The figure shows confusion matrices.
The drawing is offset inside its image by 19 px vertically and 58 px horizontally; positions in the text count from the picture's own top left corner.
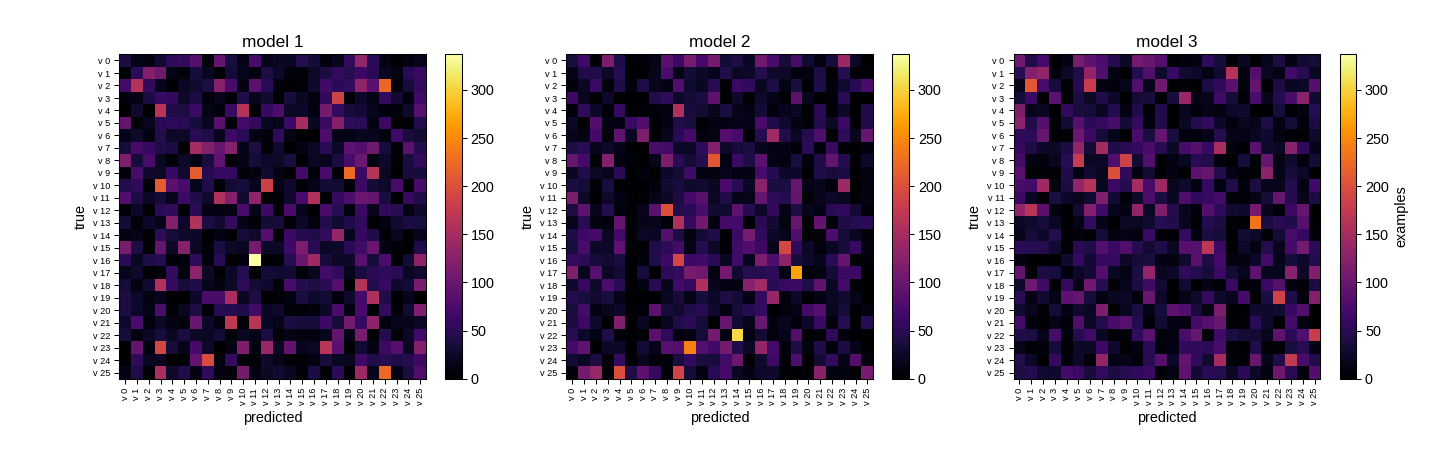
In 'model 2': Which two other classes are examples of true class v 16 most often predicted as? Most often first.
v 9, v 18
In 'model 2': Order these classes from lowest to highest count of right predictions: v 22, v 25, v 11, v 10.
v 10, v 22, v 11, v 25
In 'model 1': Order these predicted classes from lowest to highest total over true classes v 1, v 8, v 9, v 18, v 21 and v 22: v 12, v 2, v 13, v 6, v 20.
v 13, v 12, v 2, v 6, v 20
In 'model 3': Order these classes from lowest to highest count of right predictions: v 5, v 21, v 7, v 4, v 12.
v 21, v 4, v 5, v 12, v 7
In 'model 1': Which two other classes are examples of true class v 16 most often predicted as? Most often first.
v 11, v 25
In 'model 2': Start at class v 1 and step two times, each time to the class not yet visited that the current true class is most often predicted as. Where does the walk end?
v 12
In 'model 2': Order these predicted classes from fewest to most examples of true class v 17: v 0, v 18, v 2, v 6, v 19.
v 18, v 6, v 2, v 0, v 19
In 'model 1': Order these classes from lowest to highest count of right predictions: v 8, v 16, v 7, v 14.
v 14, v 8, v 7, v 16
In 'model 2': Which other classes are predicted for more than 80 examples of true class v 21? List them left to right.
v 4, v 13, v 16
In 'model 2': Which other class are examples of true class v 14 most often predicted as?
v 15
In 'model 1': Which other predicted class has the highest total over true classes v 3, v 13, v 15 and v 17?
v 6
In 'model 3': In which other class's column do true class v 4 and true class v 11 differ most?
v 7
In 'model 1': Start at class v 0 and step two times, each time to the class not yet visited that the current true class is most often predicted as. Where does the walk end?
v 25
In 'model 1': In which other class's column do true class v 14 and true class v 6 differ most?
v 18
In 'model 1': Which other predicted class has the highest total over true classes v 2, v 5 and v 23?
v 22
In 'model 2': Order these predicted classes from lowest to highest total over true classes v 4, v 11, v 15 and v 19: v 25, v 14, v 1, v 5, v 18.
v 5, v 25, v 14, v 1, v 18
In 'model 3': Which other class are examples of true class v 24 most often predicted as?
v 23
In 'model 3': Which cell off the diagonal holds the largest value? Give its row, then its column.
v 13, v 20
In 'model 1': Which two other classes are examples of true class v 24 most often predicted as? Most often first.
v 7, v 6
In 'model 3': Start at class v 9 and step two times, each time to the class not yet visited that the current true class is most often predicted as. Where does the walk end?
v 5
